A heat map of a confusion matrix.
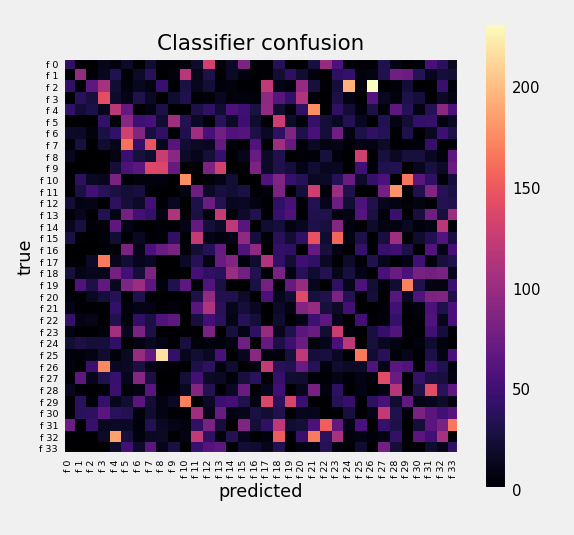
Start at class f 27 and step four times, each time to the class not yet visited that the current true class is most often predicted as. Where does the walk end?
f 14
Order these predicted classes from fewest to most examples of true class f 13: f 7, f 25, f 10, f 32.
f 10, f 32, f 7, f 25
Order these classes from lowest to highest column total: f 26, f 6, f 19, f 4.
f 26, f 19, f 6, f 4
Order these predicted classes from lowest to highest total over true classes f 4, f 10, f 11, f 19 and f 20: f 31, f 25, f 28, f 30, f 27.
f 25, f 27, f 30, f 31, f 28
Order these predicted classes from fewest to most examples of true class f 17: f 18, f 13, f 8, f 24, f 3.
f 8, f 24, f 18, f 13, f 3
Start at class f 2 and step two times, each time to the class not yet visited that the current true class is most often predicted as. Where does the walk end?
f 3
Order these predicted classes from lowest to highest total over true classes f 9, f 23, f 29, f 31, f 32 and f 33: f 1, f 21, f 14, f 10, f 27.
f 1, f 14, f 10, f 27, f 21
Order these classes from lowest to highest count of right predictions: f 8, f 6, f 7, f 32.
f 6, f 32, f 8, f 7
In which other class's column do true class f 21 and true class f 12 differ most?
f 20
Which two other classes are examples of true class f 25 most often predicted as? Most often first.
f 8, f 20
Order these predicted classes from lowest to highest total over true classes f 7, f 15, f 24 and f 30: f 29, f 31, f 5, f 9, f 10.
f 29, f 10, f 9, f 31, f 5
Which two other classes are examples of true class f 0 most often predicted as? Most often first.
f 12, f 22
